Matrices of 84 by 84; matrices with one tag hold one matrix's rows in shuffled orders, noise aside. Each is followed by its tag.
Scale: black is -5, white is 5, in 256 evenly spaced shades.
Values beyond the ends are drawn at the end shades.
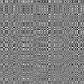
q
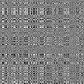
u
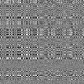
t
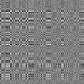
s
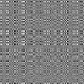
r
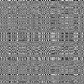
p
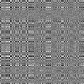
s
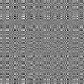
r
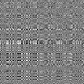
t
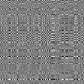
p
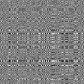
p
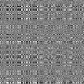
t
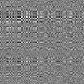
t
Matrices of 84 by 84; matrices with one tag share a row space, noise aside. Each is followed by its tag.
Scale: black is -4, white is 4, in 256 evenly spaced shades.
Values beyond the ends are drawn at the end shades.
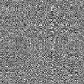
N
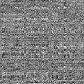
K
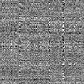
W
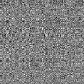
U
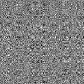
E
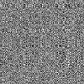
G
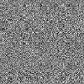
G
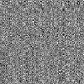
G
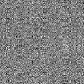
E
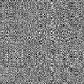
N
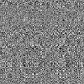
G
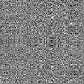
N
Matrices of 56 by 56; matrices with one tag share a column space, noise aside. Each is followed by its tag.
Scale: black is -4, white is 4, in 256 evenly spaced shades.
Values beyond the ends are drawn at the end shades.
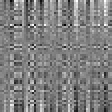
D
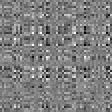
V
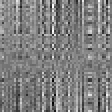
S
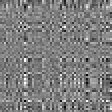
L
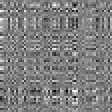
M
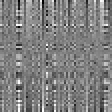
D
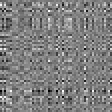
M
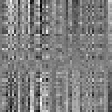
S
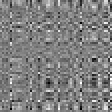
L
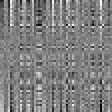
D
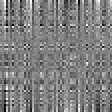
D
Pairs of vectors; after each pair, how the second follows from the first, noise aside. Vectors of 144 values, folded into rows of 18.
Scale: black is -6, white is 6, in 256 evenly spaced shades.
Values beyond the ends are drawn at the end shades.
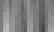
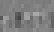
wrapped around, partly zeroed.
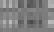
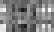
reversed, scaled up.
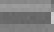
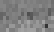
wrapped around, negated, partly zeroed.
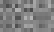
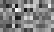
scaled up.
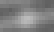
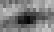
negated, scaled up.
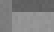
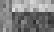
negated, scaled up.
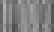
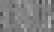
reversed, partly zeroed.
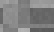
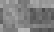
copied.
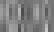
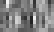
reversed, scaled up.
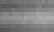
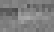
wrapped around, negated, partly zeroed.
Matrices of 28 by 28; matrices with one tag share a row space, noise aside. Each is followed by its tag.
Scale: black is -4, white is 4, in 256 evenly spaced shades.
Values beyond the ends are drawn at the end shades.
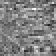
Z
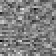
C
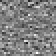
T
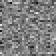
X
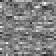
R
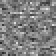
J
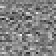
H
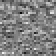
C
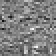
T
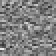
H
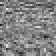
R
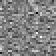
X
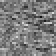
Z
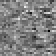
Z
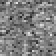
H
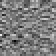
J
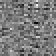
T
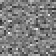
X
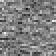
C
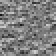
C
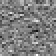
T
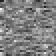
R
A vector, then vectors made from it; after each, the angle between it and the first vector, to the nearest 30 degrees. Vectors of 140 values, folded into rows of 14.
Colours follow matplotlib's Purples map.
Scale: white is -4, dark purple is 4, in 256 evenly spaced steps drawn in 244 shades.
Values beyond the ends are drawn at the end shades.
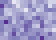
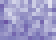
30 degrees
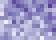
150 degrees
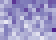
150 degrees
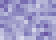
90 degrees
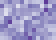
60 degrees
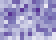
120 degrees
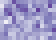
150 degrees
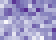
150 degrees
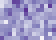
150 degrees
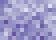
30 degrees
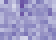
90 degrees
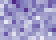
150 degrees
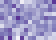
90 degrees
